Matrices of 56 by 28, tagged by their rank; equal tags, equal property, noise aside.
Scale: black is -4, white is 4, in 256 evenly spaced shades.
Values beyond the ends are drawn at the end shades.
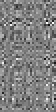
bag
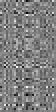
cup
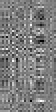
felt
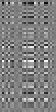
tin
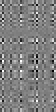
tin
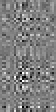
cup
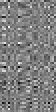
felt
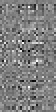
bag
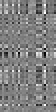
tin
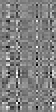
cup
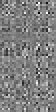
bag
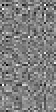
bag
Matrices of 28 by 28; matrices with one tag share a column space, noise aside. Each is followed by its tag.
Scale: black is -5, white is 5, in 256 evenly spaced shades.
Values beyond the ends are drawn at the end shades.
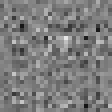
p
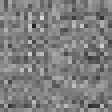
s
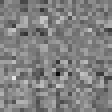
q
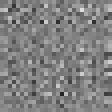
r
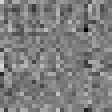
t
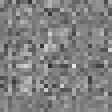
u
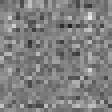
s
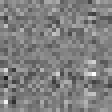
q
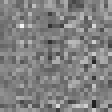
s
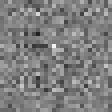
u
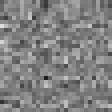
s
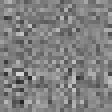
q
